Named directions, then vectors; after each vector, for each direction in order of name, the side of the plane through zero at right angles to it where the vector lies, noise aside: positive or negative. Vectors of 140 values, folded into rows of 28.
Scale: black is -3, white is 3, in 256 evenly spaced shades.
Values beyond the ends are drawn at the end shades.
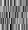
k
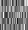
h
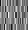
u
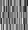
negative, positive, negative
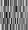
positive, positive, negative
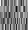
positive, positive, negative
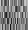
positive, positive, negative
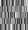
positive, negative, negative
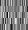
positive, positive, positive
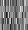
positive, positive, positive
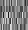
negative, negative, negative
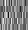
negative, negative, negative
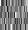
positive, negative, negative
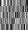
negative, positive, positive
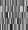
positive, positive, positive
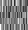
negative, positive, negative
